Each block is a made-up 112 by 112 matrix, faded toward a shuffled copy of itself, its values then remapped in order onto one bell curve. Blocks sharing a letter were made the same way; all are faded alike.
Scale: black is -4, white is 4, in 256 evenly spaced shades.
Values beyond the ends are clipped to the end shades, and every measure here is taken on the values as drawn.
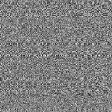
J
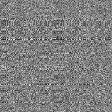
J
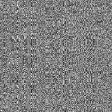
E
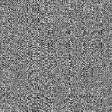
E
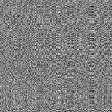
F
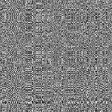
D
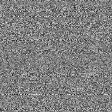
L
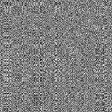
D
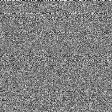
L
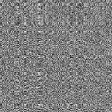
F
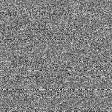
L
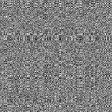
F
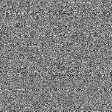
L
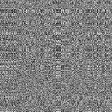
F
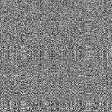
J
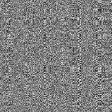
E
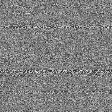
L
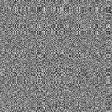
F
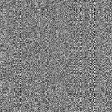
E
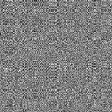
F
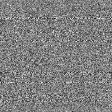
L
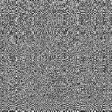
D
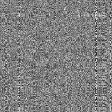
E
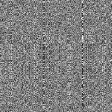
E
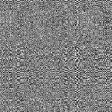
D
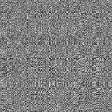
D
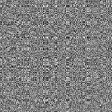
F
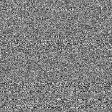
L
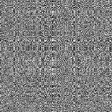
D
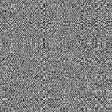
D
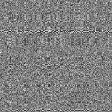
J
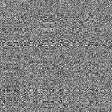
J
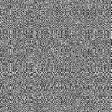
D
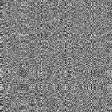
D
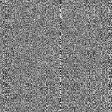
E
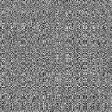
D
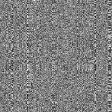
E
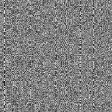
E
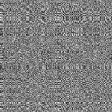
F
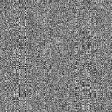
E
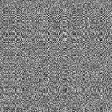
F
